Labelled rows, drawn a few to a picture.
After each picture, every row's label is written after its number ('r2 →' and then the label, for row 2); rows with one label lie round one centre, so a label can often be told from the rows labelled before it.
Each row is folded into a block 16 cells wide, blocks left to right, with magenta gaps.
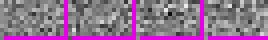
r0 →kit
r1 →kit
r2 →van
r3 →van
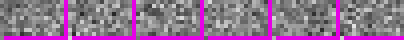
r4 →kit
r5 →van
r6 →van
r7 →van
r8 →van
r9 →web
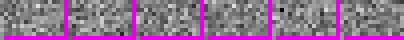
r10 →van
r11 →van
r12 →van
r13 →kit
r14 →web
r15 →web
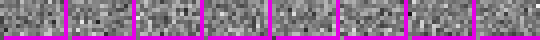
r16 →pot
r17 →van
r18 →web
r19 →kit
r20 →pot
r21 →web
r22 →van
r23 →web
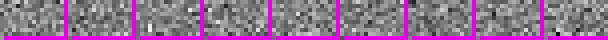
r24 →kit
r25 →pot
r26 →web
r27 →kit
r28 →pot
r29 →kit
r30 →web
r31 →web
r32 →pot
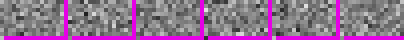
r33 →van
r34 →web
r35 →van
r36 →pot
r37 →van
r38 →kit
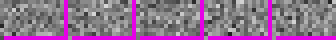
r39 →pot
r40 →web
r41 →kit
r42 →web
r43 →kit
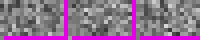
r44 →web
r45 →web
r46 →van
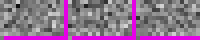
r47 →kit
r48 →kit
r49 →pot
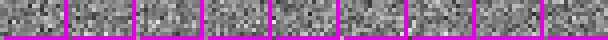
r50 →van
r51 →pot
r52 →van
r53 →web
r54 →kit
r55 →web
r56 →pot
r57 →pot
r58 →kit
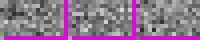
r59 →van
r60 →web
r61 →pot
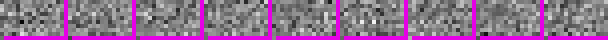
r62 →pot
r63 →web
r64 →pot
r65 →kit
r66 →kit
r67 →van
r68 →van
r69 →kit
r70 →kit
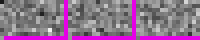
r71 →web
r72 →van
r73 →van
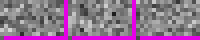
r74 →pot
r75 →van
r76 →kit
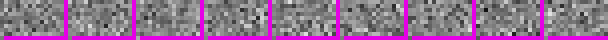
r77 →pot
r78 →kit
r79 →web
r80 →web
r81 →kit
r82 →kit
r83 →pot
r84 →kit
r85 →kit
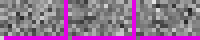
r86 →web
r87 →pot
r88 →kit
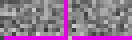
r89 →pot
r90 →web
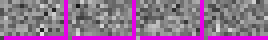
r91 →kit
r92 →van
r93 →van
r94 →web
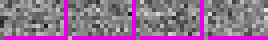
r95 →pot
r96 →web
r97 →pot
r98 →van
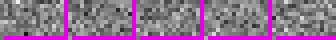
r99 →kit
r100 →web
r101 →van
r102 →web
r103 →kit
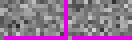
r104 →pot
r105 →kit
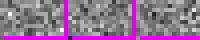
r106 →pot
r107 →van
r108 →web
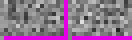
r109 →van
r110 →van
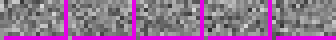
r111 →kit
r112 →web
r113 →pot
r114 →pot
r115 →kit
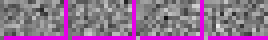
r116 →van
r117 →pot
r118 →web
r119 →web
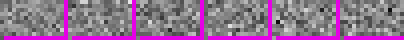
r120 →pot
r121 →kit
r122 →van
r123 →pot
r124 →web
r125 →web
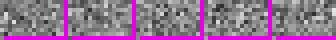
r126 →van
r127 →pot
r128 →web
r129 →van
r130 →van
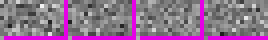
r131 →kit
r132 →web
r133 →kit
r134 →van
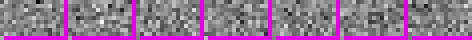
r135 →van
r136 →van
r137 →van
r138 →kit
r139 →web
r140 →pot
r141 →kit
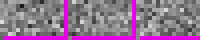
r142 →kit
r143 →van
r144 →web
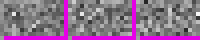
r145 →web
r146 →web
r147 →van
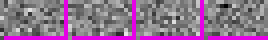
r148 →web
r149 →van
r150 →web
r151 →kit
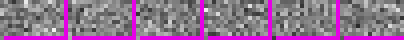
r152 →pot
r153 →van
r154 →van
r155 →pot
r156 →web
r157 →pot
